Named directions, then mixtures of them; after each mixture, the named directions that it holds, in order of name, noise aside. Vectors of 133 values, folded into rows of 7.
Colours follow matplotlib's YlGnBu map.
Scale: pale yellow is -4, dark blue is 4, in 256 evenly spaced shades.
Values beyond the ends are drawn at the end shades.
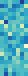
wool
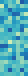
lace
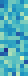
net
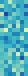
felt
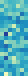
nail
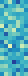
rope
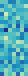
felt.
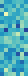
felt.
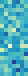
rope.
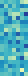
felt, lace, nail.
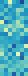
felt, rope, wool.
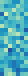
felt, net, rope.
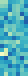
nail, net.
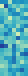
lace, rope.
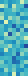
nail, net, wool.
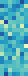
wool.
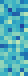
lace.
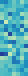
nail, net, wool.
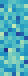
nail, net.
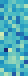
nail, net.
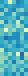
felt, rope, wool.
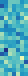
net.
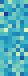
felt.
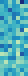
lace, wool.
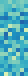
felt, nail.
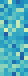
felt, rope, wool.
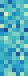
felt.
